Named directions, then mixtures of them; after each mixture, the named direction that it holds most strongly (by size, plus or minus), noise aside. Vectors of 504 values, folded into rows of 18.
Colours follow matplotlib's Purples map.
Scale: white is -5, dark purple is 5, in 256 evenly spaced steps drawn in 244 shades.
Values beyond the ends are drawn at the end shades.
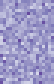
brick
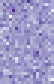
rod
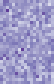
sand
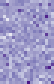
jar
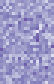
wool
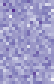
rod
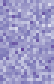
sand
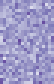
brick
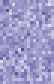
sand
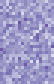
wool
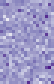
jar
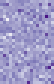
jar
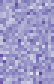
brick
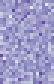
brick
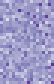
jar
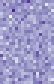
rod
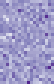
jar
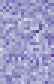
wool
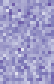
sand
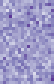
sand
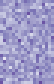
brick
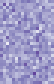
wool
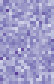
sand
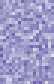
wool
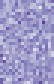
brick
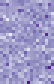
jar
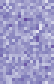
wool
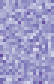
brick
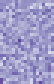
brick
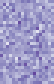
wool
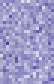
rod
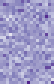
jar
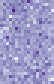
rod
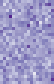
sand
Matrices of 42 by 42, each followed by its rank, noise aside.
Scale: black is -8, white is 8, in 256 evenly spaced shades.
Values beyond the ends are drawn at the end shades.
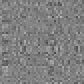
five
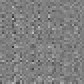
four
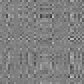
two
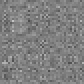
six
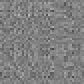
five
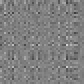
two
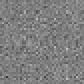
six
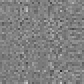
five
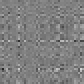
two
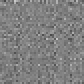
six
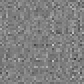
five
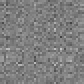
four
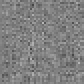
six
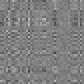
two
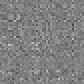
six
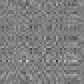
three
